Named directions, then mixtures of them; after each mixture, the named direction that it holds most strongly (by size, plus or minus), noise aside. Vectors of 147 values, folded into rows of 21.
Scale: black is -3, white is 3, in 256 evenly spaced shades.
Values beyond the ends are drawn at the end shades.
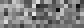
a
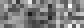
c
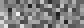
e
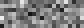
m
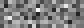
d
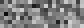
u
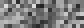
c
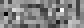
u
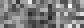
c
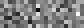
d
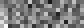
e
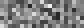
e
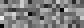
m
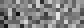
e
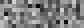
u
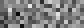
e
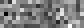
u
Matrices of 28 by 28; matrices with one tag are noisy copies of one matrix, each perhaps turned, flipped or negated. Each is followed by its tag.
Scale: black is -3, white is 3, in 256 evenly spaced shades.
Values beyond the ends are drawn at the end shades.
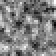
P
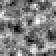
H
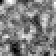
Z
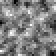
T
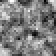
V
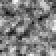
T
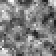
V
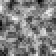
T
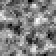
H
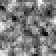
T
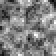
V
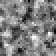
H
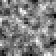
T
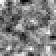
P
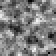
H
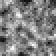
T
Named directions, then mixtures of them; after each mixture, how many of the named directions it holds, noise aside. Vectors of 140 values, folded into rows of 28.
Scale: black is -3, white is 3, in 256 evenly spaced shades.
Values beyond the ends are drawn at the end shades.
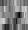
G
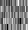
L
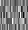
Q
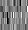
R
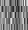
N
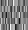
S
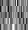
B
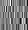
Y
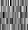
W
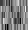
two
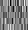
three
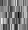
four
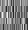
four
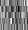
two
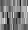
two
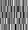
two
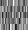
one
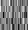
three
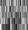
four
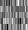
one
